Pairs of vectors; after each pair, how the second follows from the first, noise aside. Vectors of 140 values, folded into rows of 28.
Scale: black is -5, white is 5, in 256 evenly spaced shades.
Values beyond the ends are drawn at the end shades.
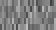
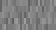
reversed, negated, shrunk.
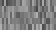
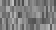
reversed, negated.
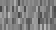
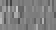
reversed, negated, partly zeroed.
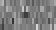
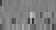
reversed, negated, partly zeroed.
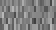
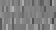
partly zeroed.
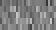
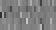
wrapped around, partly zeroed.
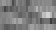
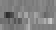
reversed, negated, partly zeroed.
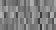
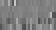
reversed, negated, partly zeroed.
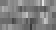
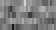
reversed, negated.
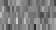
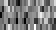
negated, scaled up.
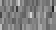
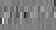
reversed, negated, partly zeroed.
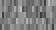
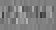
partly zeroed.
